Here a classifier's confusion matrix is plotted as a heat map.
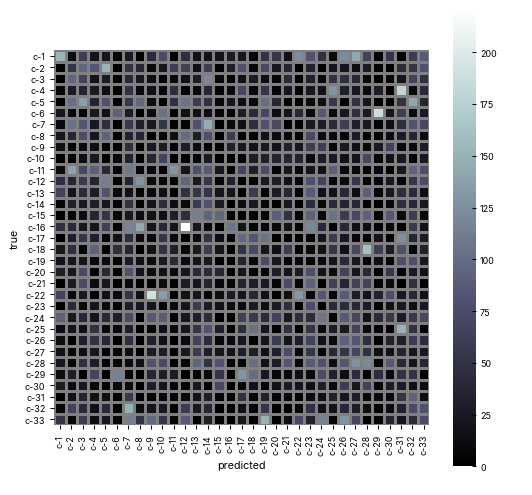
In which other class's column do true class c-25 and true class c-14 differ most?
c-31
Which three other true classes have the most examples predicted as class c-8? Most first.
c-16, c-12, c-5
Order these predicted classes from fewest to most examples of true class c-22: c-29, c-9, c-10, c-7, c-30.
c-29, c-7, c-30, c-10, c-9
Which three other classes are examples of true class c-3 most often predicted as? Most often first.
c-14, c-2, c-32
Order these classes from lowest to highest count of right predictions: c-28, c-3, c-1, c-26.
c-3, c-26, c-28, c-1
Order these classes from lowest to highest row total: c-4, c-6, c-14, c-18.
c-14, c-4, c-6, c-18
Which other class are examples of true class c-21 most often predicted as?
c-23
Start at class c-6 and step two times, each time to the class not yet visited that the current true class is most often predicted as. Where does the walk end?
c-17
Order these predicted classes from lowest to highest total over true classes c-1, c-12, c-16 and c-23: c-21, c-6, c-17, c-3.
c-6, c-17, c-21, c-3
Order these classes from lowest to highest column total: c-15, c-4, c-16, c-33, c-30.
c-16, c-15, c-30, c-4, c-33
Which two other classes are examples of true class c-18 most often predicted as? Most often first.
c-28, c-4
